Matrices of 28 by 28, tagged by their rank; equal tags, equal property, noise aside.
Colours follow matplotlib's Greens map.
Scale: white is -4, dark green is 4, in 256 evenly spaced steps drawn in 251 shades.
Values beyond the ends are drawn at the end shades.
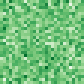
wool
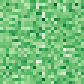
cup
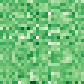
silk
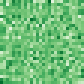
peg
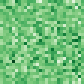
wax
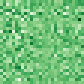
wool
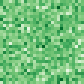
cup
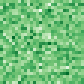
cup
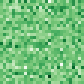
cup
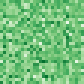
cup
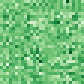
wax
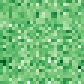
wax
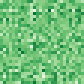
wool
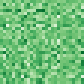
silk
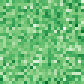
peg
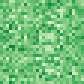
wool
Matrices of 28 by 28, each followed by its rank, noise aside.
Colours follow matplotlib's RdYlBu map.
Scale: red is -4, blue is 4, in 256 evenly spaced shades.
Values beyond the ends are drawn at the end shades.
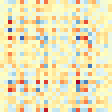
two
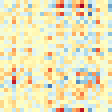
three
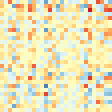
three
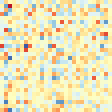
four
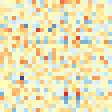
six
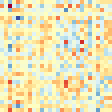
four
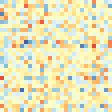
six
